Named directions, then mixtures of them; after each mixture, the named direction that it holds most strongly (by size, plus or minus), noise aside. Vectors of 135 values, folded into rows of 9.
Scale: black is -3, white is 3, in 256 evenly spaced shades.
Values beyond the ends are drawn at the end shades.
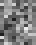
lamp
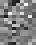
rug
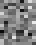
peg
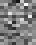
rug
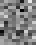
peg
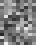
lamp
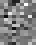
rug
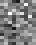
rug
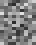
rug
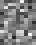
peg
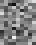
peg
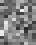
lamp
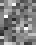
lamp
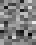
peg
